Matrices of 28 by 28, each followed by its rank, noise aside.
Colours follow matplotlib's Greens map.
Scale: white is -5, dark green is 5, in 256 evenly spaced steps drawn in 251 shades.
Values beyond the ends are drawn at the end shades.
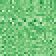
five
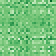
three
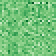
five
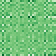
two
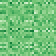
two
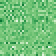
five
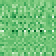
two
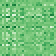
two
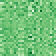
four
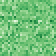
five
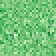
five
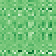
two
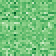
four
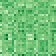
three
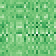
two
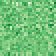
five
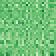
three
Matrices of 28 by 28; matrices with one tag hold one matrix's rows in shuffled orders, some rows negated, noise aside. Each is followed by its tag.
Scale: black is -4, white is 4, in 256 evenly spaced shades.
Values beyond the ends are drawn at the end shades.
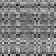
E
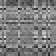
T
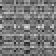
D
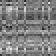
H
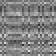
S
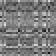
T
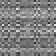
E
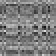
T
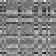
T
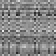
E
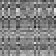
E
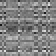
T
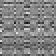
D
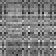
S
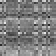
T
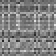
E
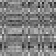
S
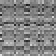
D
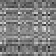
T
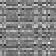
T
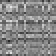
H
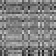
S
